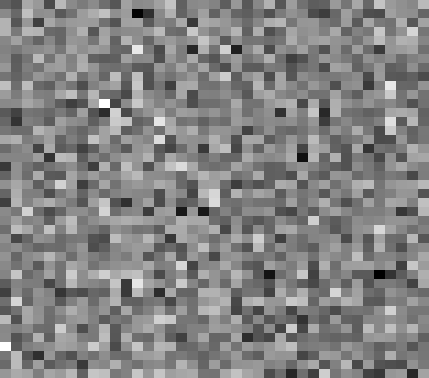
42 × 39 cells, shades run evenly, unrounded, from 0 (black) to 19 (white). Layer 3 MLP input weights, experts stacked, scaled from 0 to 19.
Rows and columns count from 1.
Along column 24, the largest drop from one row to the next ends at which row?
35
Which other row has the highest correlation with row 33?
6
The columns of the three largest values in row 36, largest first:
15, 16, 1
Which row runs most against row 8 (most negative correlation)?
17
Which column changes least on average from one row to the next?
3
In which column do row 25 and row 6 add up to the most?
13
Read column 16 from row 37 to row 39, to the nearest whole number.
8 7 13
